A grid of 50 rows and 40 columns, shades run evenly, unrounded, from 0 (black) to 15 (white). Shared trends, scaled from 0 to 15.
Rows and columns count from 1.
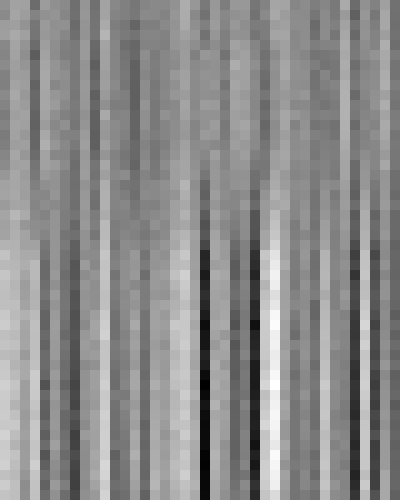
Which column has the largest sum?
28
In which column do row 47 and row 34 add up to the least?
21
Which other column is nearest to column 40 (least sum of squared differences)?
32
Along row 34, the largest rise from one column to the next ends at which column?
27
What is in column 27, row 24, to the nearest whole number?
10
